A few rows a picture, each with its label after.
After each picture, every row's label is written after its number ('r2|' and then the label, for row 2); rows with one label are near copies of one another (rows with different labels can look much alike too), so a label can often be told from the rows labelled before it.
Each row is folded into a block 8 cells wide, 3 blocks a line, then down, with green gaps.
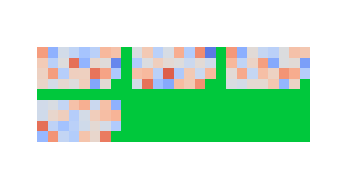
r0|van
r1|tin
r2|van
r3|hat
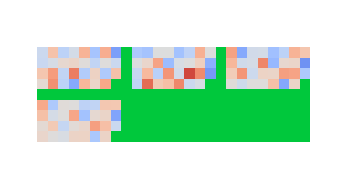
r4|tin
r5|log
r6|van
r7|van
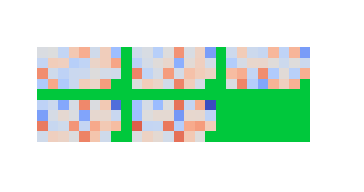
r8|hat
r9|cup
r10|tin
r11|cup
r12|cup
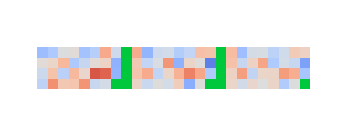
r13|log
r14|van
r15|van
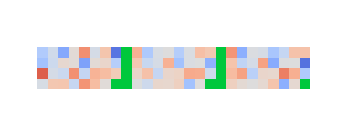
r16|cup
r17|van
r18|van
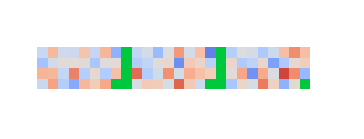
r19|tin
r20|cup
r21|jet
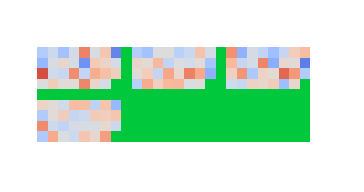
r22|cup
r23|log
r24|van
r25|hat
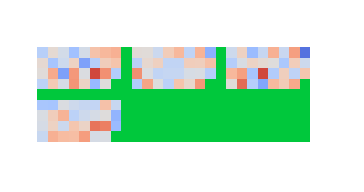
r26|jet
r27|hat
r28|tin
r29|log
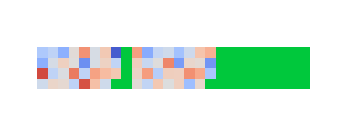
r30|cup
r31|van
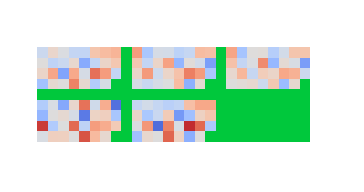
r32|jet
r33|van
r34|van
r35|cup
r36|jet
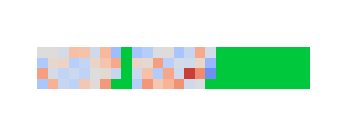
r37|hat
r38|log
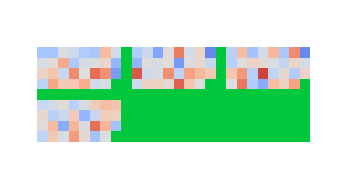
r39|log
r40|cup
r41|tin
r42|jet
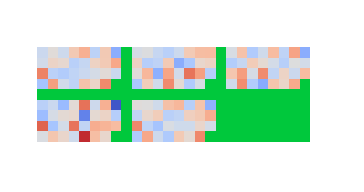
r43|hat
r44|jet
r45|tin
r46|cup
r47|hat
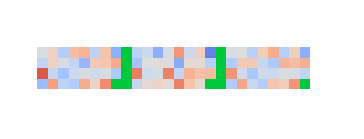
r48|hat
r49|cup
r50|hat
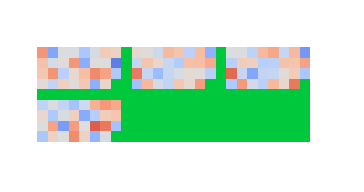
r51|van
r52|hat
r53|hat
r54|jet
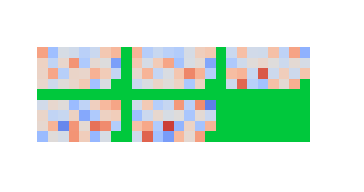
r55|van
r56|van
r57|tin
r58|jet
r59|tin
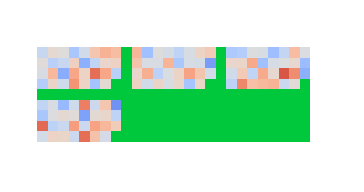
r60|jet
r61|van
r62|log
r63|cup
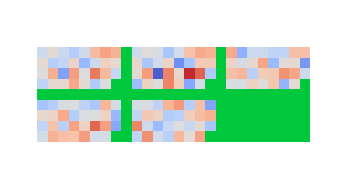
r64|jet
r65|jet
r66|van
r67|log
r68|hat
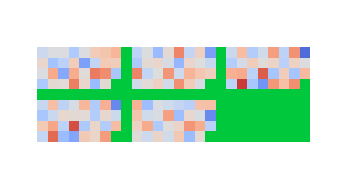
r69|jet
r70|cup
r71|tin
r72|tin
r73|van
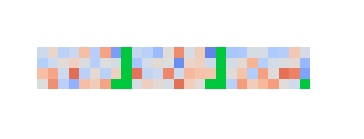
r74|tin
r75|cup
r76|log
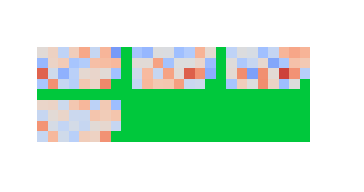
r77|hat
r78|log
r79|jet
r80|hat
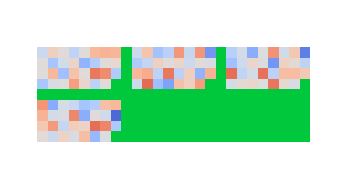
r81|jet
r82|tin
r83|cup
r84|van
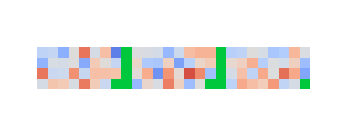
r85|cup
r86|jet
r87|log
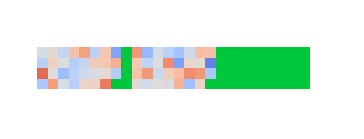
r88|hat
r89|van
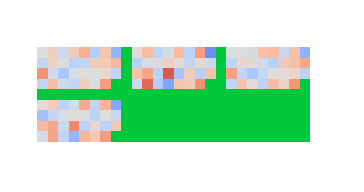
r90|hat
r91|tin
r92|hat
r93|tin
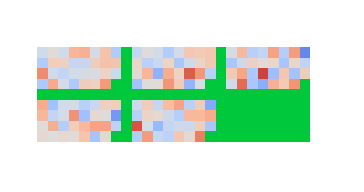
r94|hat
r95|jet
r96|tin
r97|van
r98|hat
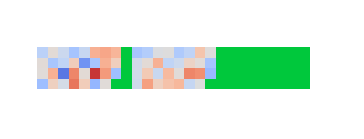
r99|jet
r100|log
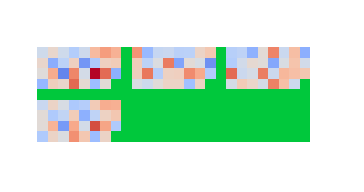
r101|jet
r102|van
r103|cup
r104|jet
